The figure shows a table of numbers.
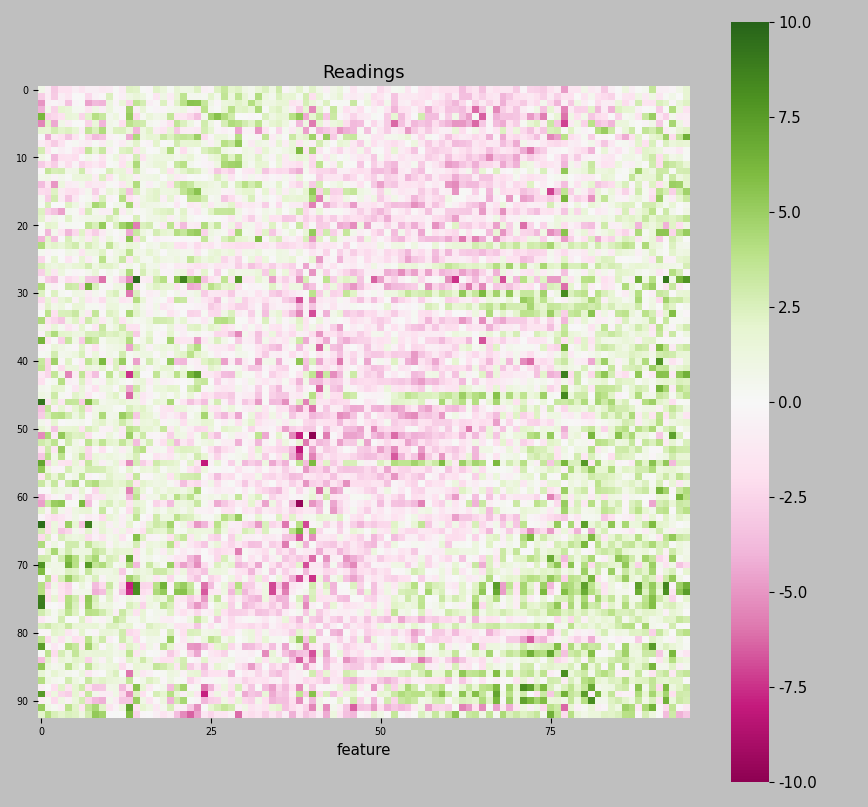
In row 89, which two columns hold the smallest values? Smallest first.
24, 13
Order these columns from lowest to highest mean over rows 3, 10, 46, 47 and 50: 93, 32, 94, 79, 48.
48, 79, 32, 94, 93
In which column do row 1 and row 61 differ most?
38
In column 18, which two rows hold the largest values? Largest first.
73, 74
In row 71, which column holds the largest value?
0
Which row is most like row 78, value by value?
43
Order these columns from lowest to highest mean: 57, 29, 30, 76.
57, 30, 29, 76
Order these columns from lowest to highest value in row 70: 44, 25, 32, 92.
32, 44, 92, 25
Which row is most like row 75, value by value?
46
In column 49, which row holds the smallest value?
28
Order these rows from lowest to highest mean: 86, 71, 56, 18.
18, 56, 71, 86
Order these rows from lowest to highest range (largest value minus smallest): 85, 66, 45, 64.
85, 66, 45, 64
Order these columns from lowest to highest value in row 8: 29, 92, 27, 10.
10, 92, 27, 29
